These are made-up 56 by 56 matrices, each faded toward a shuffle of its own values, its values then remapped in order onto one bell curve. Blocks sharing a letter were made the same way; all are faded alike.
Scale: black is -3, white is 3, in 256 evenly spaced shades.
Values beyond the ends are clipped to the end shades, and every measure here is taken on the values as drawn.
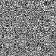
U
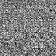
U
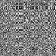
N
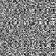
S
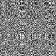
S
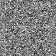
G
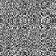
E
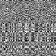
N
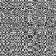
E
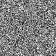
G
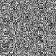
U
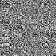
U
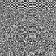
N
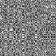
E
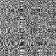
S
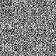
U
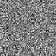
U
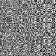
S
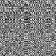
N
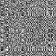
E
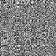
U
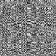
S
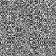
U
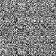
U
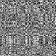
E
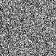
G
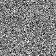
G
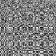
N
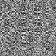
S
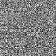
U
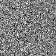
G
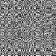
N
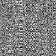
S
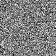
G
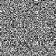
U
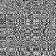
N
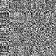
S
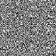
U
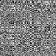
E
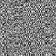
E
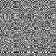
N
